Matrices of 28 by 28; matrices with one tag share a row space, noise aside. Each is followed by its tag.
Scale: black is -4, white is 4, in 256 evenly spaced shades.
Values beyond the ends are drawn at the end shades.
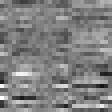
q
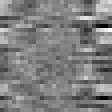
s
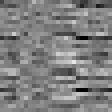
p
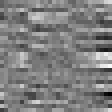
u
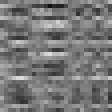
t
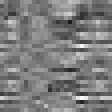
p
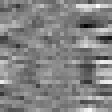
s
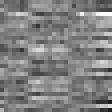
u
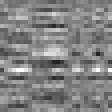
t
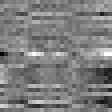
u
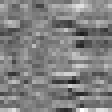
p
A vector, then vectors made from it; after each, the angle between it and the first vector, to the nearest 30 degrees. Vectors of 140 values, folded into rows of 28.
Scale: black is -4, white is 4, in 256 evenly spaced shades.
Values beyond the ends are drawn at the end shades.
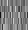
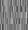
90 degrees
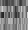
120 degrees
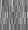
120 degrees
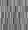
150 degrees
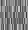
120 degrees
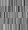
60 degrees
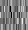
120 degrees
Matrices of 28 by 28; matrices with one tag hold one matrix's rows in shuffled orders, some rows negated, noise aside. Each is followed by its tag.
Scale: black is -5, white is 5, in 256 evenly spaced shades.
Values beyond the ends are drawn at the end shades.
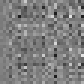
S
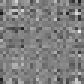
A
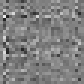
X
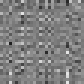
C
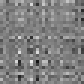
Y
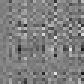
S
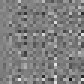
S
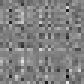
C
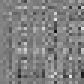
S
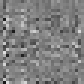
X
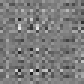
Y
